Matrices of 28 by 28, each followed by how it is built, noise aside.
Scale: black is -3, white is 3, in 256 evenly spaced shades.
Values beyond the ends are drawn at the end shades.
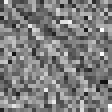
Toeplitz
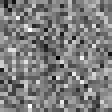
diagonal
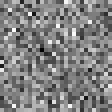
Toeplitz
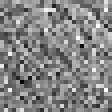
Toeplitz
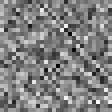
Toeplitz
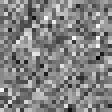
Hankel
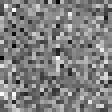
uneven columns
